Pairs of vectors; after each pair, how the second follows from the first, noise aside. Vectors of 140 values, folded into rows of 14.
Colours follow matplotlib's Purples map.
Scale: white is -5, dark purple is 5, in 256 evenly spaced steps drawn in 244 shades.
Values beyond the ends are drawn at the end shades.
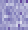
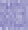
reversed, negated, shrunk.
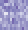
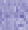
reversed, negated, shrunk.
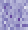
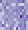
wrapped around, negated.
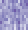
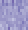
reversed, negated, shrunk.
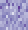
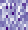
negated, scaled up.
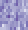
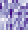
reversed, scaled up.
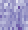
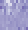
reversed, negated, partly zeroed.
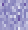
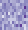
wrapped around, negated.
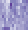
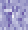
wrapped around, negated.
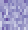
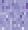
reversed, negated, partly zeroed.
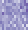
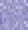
wrapped around, shrunk.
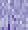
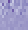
negated, partly zeroed.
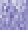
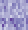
wrapped around, negated.
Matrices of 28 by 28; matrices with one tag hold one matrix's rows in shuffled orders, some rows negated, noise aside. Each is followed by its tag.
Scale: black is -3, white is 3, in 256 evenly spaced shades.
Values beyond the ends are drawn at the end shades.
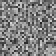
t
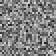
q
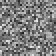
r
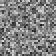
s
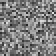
s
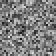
r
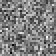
r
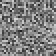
r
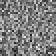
t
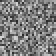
t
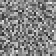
t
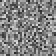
t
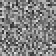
t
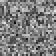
s
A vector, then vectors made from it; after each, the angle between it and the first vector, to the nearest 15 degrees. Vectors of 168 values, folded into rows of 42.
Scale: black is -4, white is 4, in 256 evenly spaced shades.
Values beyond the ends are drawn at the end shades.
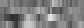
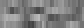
135 degrees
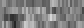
30 degrees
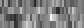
45 degrees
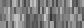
120 degrees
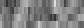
105 degrees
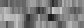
150 degrees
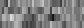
135 degrees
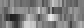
15 degrees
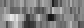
165 degrees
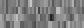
120 degrees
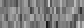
90 degrees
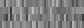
75 degrees
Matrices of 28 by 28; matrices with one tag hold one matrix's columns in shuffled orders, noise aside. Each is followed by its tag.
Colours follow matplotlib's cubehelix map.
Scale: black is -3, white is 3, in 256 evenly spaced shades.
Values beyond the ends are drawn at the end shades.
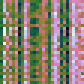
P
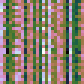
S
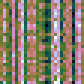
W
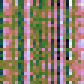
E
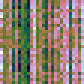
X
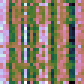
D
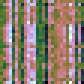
D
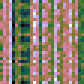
W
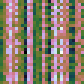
S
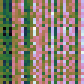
P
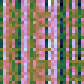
E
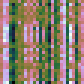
D
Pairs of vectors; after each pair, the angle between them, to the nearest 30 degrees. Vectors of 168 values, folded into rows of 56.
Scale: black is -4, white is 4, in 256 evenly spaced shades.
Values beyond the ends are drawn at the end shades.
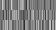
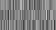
60 degrees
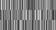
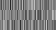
150 degrees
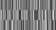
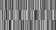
30 degrees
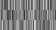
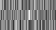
60 degrees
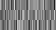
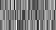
150 degrees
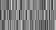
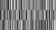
30 degrees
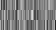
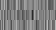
150 degrees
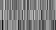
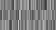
120 degrees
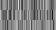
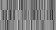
30 degrees
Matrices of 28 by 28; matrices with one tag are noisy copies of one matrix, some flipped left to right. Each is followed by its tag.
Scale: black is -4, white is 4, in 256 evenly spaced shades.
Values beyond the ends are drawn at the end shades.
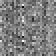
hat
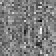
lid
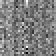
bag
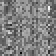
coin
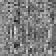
lid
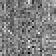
bag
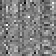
coin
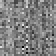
bag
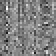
coin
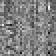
coin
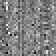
coin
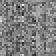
hat
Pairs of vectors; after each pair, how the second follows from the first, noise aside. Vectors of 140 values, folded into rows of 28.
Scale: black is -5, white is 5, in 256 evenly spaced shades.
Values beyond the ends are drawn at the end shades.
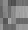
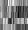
negated, scaled up.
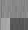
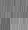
negated, shrunk.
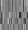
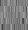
wrapped around, shrunk.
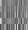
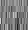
sign-scrambled.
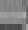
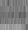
negated, shrunk.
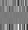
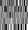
negated, scaled up.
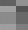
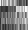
negated, scaled up.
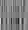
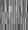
reversed, negated.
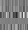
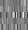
sign-scrambled.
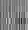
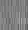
negated, shrunk.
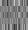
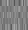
negated, shrunk.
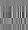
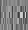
sign-scrambled.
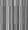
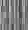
reversed, negated.
